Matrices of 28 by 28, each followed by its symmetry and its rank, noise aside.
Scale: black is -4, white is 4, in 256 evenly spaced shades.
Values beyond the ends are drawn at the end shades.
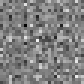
no symmetry, rank five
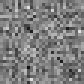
symmetric, rank seven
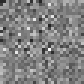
symmetric, rank five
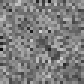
symmetric, rank seven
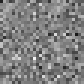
no symmetry, rank seven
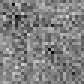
symmetric, rank seven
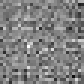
no symmetry, rank six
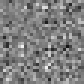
antisymmetric, rank six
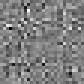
antisymmetric, rank six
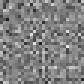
no symmetry, rank seven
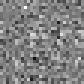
no symmetry, rank five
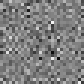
no symmetry, rank five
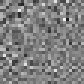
no symmetry, rank five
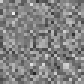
symmetric, rank six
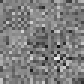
symmetric, rank five
